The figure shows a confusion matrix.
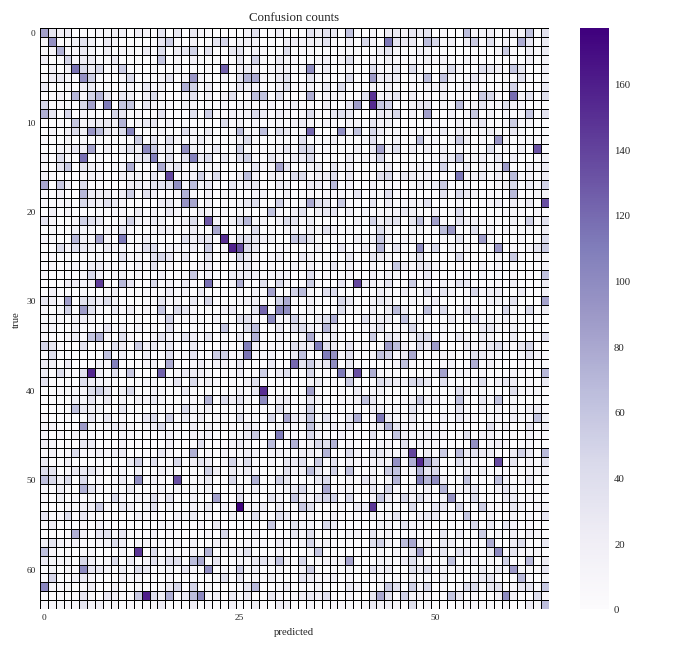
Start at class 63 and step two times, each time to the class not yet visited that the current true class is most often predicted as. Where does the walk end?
18
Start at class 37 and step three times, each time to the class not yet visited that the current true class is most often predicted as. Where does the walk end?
33
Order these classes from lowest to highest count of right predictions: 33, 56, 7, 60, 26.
26, 33, 56, 7, 60
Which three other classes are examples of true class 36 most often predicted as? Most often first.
26, 37, 47
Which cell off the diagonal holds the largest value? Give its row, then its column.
53, 25
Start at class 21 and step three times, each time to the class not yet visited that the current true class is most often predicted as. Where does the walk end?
0
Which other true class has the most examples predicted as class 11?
15
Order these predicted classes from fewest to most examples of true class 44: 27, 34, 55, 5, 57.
55, 27, 57, 34, 5
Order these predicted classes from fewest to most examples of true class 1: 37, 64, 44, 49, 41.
37, 64, 41, 49, 44
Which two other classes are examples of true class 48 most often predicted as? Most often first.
58, 45
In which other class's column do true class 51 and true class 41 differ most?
28
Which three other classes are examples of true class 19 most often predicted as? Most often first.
64, 18, 34
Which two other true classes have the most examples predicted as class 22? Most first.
52, 36
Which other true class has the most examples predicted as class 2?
17
